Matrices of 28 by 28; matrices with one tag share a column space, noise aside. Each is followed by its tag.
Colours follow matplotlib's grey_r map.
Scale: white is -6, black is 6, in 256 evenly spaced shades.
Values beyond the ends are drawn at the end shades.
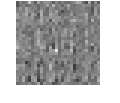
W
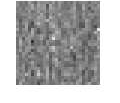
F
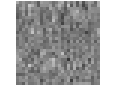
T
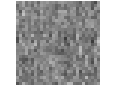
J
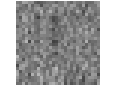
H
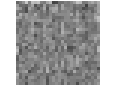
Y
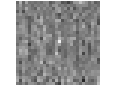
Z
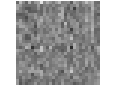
Y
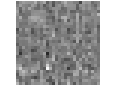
H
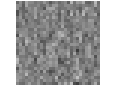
J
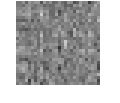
W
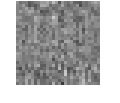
H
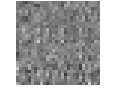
H
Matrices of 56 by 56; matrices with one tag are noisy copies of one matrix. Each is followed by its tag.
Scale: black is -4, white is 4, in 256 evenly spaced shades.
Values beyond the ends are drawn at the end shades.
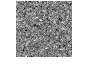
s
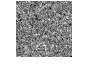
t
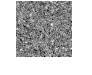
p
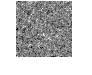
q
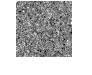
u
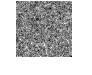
t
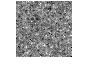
t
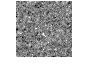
q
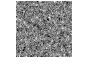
s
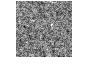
p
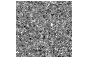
p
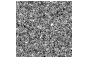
p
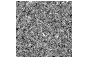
q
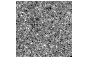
t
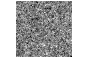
t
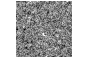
q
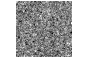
u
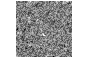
q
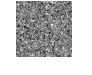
p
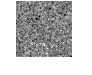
t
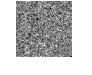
t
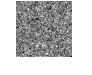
t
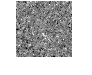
q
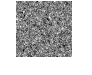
s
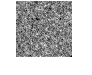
t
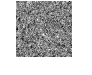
q
